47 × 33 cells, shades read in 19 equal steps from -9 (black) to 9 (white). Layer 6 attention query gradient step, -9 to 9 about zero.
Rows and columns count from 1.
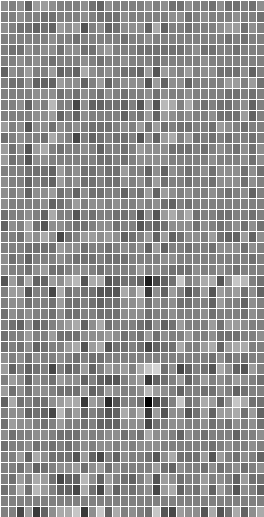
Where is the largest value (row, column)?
34, 20
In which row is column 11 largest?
44
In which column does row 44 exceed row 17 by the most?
11
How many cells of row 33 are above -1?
26
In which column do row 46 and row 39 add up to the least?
19
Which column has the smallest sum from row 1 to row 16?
4
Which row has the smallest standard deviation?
46
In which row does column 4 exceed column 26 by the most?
47
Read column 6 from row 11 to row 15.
1 1 -1 3 1
